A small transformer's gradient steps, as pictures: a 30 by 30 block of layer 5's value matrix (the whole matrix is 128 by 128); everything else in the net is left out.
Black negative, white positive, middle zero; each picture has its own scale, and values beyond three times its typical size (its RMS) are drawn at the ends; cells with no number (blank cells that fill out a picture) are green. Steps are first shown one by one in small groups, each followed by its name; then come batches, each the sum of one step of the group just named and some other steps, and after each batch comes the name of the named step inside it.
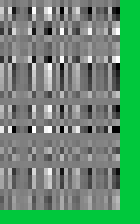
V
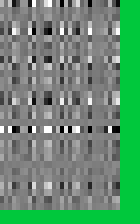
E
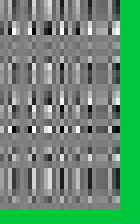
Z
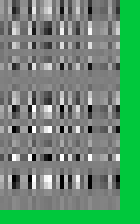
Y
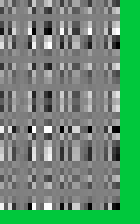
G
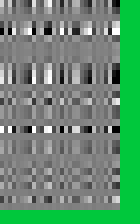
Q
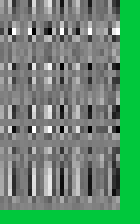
Z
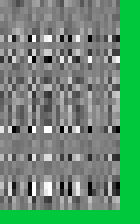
E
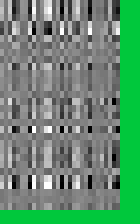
Y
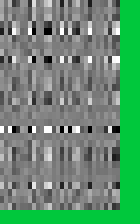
E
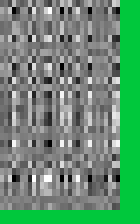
Y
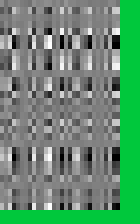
G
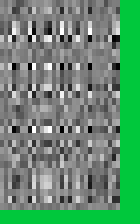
Y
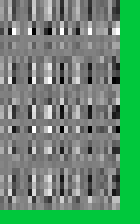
Z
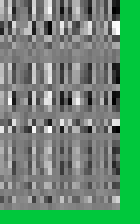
Q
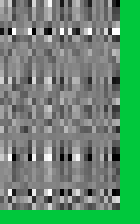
Q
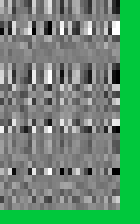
Q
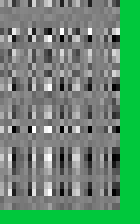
E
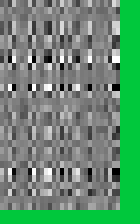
V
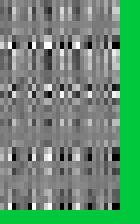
G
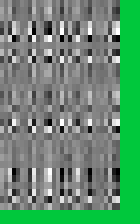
Z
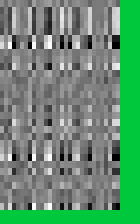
G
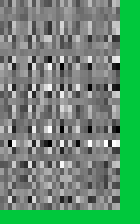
V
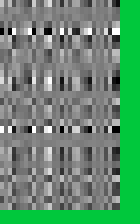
Q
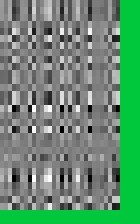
Y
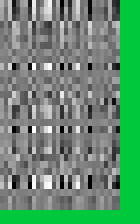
Y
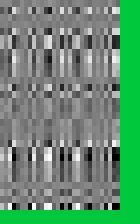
G
